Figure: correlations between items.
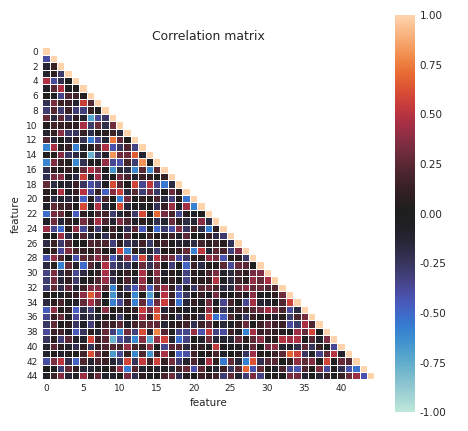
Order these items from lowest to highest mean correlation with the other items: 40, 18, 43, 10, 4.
4, 18, 43, 10, 40
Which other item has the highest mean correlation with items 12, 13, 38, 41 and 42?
15
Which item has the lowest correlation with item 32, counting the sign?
9
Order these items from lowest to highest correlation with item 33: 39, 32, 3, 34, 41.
3, 32, 39, 34, 41
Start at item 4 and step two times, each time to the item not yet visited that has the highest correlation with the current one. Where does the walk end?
24
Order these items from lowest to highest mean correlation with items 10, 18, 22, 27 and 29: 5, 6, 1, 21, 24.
6, 5, 24, 1, 21
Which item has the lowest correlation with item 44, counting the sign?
43
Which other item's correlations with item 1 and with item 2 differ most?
29
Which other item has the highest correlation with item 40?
23
